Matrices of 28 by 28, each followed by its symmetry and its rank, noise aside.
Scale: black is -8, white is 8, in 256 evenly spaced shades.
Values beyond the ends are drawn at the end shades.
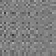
no symmetry, rank three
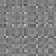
symmetric, rank two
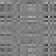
no symmetry, rank one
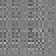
no symmetry, rank two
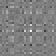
symmetric, rank two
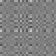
symmetric, rank one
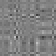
antisymmetric, rank two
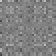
no symmetry, rank three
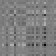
symmetric, rank one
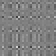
no symmetry, rank one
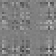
antisymmetric, rank two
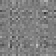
no symmetry, rank three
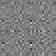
no symmetry, rank three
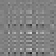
no symmetry, rank one
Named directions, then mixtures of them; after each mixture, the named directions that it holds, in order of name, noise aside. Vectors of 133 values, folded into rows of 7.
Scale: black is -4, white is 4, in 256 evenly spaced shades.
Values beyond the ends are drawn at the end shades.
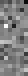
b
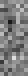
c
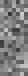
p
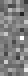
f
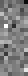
b, f.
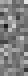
b, c.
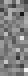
f, p.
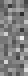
f.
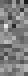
b, p.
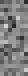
b, c.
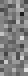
c, f.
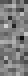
b, f.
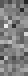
b, c.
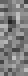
b, c.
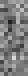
c.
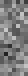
b, p.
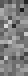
b, c.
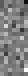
b, f.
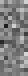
b, p.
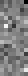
b, f.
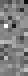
b.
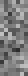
c, p.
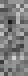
c.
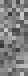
p.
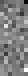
b, f.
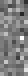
f.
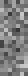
p.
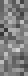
c, p.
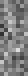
c, p.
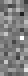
f.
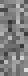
c, f.
